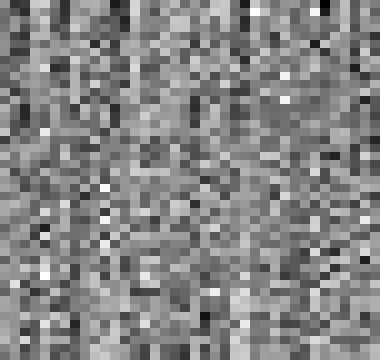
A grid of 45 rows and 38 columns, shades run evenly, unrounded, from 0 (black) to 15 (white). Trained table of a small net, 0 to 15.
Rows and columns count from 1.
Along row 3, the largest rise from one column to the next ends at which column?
14
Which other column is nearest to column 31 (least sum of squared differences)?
30
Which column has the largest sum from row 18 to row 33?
25
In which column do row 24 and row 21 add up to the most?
21
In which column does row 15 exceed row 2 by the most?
33
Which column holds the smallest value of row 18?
38
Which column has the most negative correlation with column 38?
17
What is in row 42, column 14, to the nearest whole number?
5
